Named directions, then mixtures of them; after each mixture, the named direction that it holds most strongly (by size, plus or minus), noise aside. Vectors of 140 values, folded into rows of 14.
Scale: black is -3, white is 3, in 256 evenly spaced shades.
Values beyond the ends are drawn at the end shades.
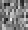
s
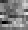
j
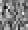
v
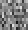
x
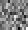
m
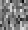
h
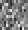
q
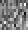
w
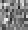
s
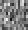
s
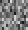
m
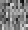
s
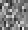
q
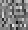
x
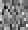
v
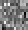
s
